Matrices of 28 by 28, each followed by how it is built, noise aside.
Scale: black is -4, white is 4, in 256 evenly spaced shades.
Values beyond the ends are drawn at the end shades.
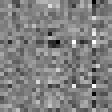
low rank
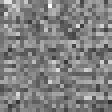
blocks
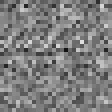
repeating columns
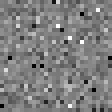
sparse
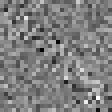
banded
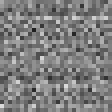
repeating columns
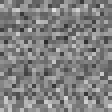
repeating columns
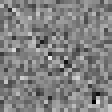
banded
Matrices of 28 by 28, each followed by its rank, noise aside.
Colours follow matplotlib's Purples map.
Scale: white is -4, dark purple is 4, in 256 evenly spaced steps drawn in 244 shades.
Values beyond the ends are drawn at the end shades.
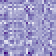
three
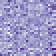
five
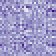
five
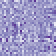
six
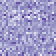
six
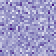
seven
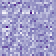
five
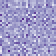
five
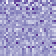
five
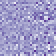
four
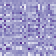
four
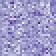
seven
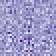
four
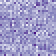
six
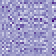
three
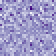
five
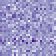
six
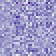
six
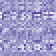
three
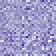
seven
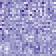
seven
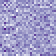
four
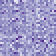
six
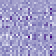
three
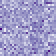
seven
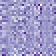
four
